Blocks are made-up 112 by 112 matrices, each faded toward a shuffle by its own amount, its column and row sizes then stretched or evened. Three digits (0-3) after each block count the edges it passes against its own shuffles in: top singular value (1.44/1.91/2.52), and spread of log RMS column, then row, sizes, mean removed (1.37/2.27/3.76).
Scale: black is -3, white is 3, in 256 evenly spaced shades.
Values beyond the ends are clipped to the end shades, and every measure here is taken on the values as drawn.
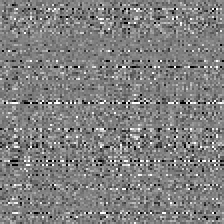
3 1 3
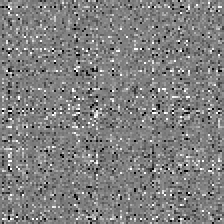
2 2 2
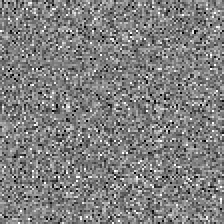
2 0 1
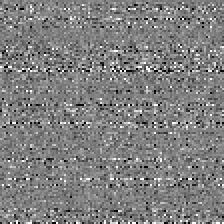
1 1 3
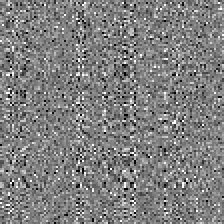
3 2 1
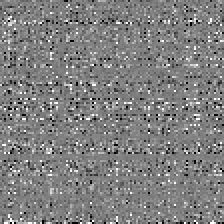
1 2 3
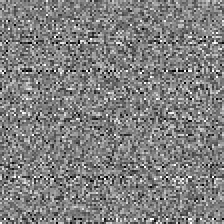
2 0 2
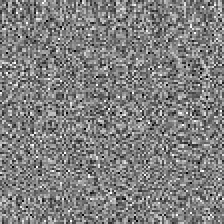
3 0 1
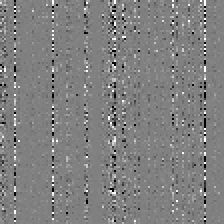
3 3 1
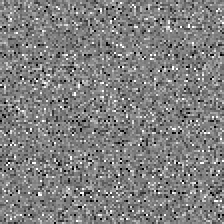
0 0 2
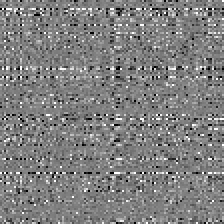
3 1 3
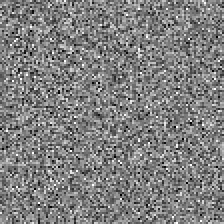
0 1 0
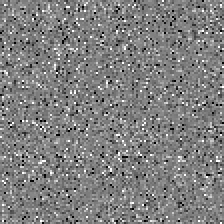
1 1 1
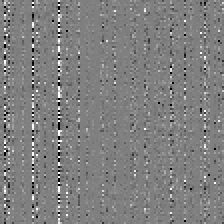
3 3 0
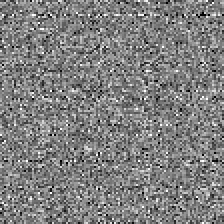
1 1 2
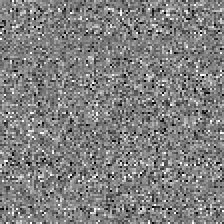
1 1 2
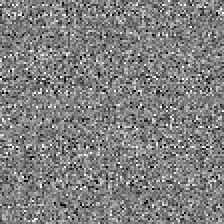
1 0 2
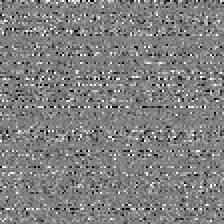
0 0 3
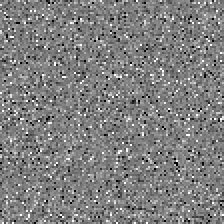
0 0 1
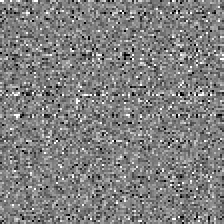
2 1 2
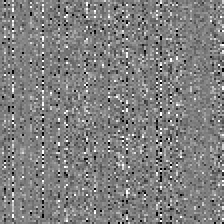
2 3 0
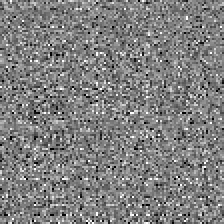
2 1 2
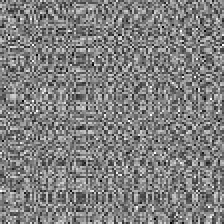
3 0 1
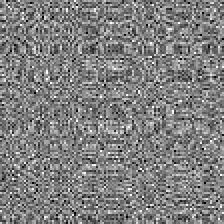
3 0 0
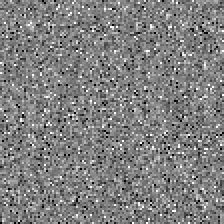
1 0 1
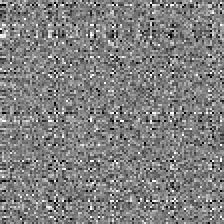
3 2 2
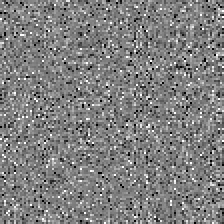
2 1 0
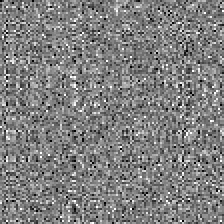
3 1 1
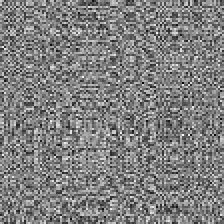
3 0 0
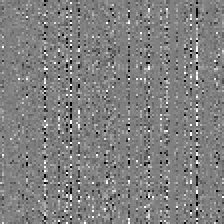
2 3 1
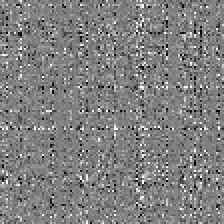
1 3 2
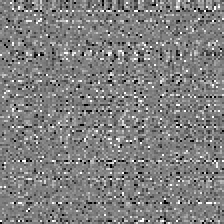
3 1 2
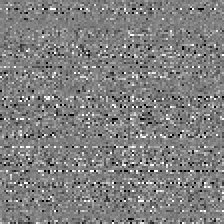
0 1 3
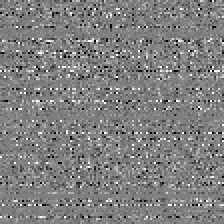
0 1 3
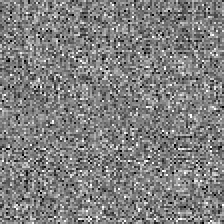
2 0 1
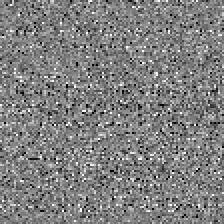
1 0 2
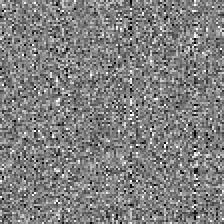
2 2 0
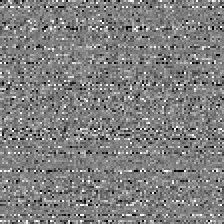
2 0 3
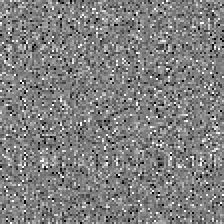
2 1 0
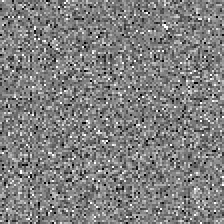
2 0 0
